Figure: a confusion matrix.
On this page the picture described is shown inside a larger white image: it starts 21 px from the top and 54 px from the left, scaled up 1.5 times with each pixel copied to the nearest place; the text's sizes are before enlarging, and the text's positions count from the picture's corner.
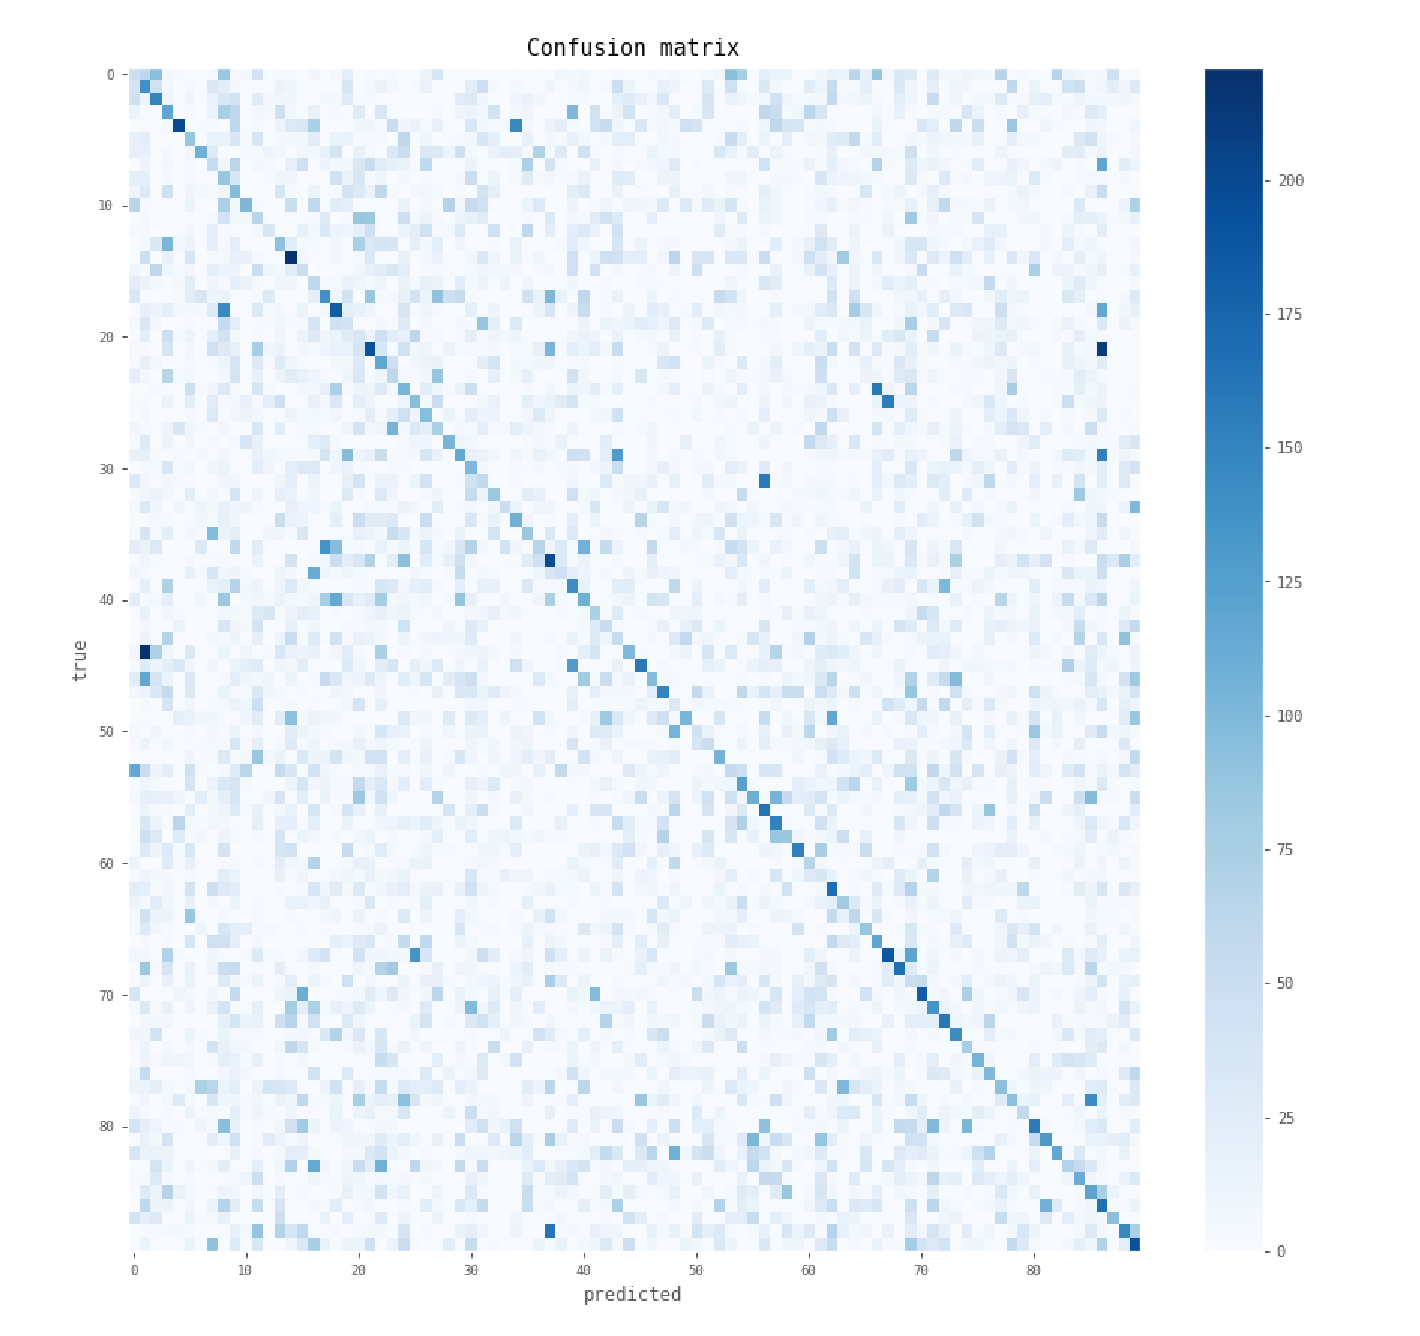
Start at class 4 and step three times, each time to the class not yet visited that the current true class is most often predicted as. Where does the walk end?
39
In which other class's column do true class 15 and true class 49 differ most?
62
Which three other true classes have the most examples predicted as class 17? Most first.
36, 40, 46
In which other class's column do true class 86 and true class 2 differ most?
81
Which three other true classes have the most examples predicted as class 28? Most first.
10, 17, 56
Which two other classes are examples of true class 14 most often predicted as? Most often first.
63, 48
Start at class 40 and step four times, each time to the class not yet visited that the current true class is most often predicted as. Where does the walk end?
43
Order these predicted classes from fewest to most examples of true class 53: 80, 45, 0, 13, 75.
45, 80, 75, 13, 0
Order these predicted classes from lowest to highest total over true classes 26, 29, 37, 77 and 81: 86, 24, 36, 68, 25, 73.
68, 25, 36, 73, 24, 86
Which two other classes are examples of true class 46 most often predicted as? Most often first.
1, 73
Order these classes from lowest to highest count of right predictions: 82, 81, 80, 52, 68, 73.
52, 82, 81, 73, 80, 68
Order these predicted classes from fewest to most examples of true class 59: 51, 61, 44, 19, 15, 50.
15, 50, 51, 44, 19, 61
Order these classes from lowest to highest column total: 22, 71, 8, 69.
71, 22, 8, 69
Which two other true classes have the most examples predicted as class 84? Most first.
32, 43
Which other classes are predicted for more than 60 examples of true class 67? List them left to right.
3, 25, 69
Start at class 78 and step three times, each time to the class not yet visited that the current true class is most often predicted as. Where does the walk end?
57
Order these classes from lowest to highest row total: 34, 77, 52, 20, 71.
20, 34, 52, 71, 77
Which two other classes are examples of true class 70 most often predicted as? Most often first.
15, 41
